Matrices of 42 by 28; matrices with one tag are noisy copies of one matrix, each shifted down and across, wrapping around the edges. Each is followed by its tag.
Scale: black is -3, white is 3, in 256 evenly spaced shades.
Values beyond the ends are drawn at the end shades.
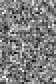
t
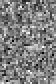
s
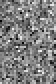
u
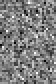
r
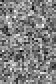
s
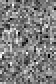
u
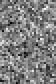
t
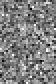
r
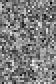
s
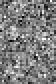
s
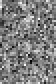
s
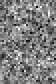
s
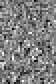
u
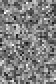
t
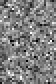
t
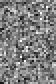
r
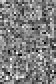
r
